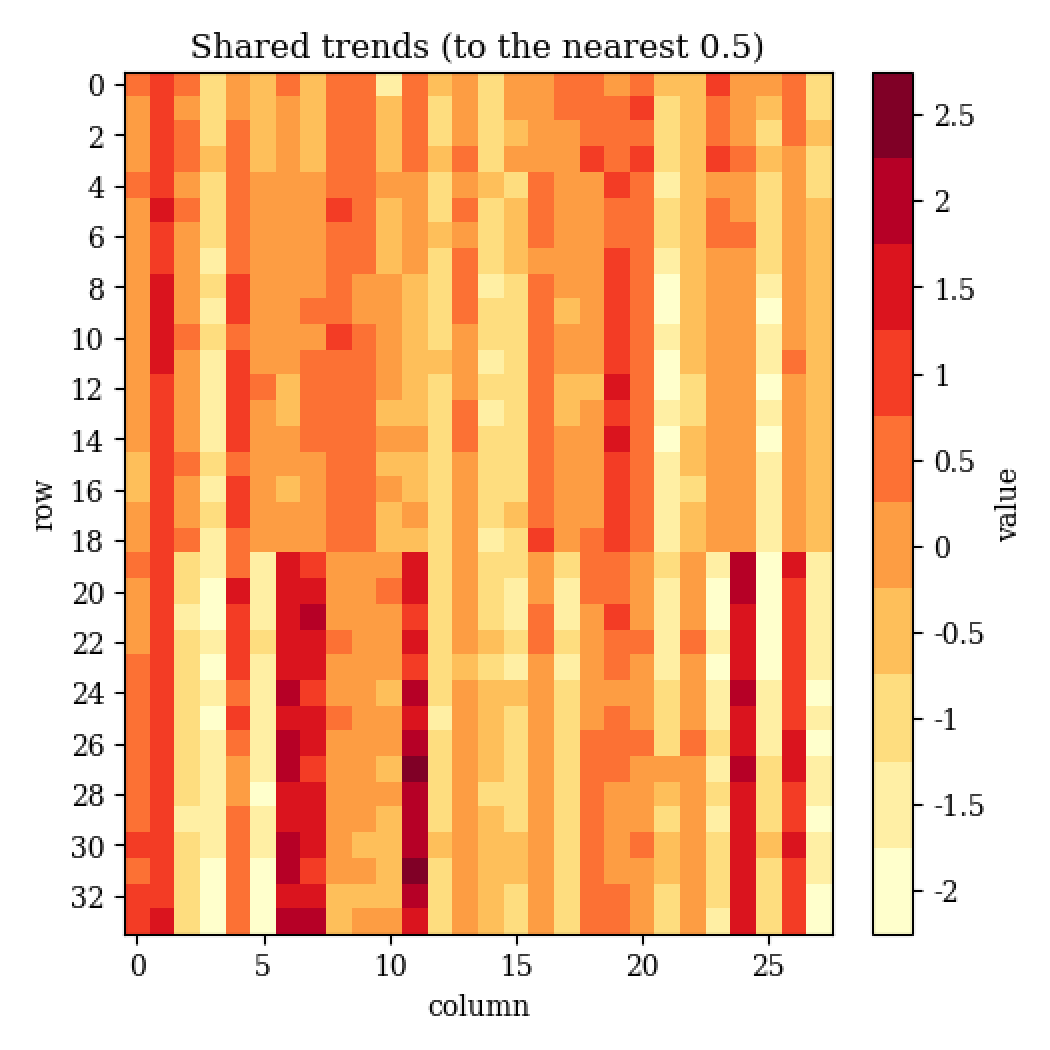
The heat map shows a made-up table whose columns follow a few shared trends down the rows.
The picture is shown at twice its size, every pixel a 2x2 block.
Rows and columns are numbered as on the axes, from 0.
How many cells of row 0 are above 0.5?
2
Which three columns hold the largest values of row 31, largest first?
11, 6, 24
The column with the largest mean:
1
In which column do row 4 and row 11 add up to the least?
21
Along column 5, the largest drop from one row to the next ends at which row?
19
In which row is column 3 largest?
3
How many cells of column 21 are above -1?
5
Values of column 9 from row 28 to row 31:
0 0 -0.5 0
